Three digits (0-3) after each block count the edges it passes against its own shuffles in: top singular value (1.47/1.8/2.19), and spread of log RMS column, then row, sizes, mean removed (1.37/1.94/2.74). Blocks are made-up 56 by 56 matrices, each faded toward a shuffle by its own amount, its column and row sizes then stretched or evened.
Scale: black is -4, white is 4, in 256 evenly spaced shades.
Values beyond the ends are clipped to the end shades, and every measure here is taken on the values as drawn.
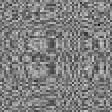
3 1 1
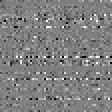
2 0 3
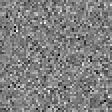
1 0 0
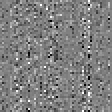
1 3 0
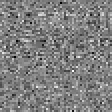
2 0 2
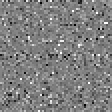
1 0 1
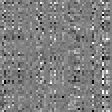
3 3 1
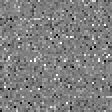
0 0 2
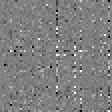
2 2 1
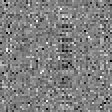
2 1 0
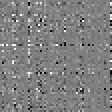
1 3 2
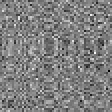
3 0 1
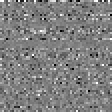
2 0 3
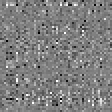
2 2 2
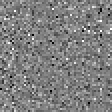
0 2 0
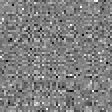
3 0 1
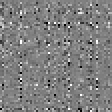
1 3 2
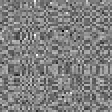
3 0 0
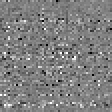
0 1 3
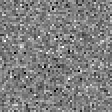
0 0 1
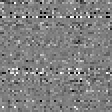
2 1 3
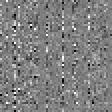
1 3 1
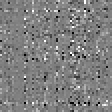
0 3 2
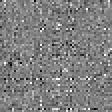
2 1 2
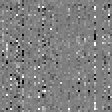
0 3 1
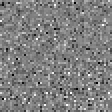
0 0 1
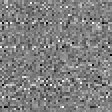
2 0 2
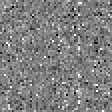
1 1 0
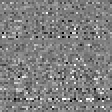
1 0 3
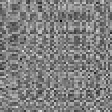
3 1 1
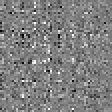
2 2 2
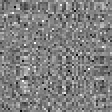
3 1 0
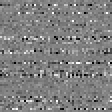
1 0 3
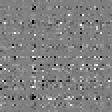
1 2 3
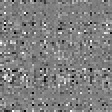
1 2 3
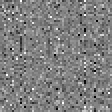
2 2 0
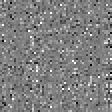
1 2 0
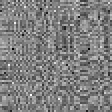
3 0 0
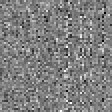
2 2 0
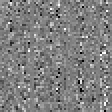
0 3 0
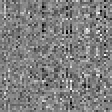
2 2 1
